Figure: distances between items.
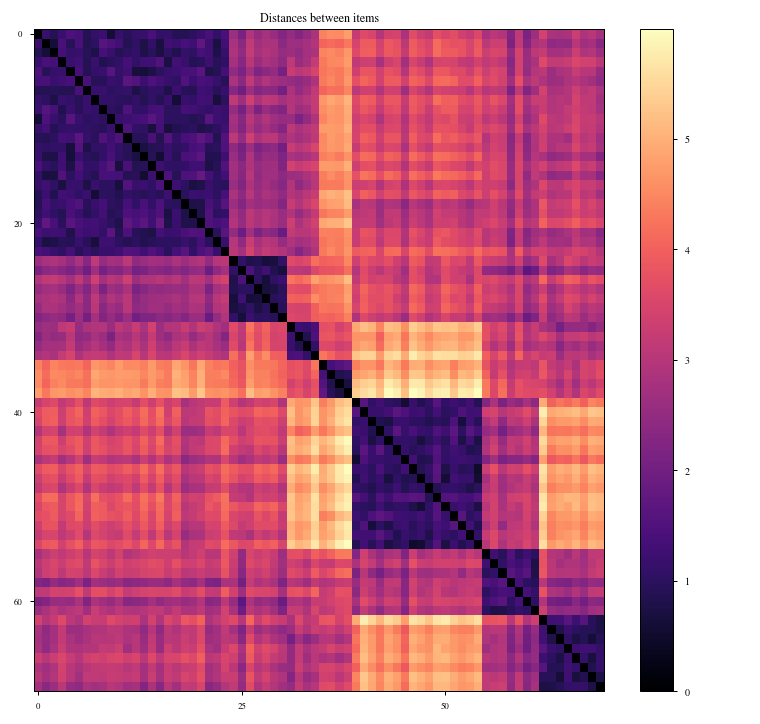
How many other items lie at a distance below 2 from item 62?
7
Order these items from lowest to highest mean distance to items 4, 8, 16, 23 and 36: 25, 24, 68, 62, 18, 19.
19, 18, 25, 24, 68, 62
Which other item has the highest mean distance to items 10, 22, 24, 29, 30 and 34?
38
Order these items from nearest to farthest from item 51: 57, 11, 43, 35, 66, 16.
43, 57, 16, 11, 35, 66
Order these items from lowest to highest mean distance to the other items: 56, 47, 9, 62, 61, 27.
9, 61, 27, 56, 47, 62
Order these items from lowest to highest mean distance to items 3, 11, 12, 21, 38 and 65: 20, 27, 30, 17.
17, 20, 30, 27
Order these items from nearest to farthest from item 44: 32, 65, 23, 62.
23, 65, 32, 62
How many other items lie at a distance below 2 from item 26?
6
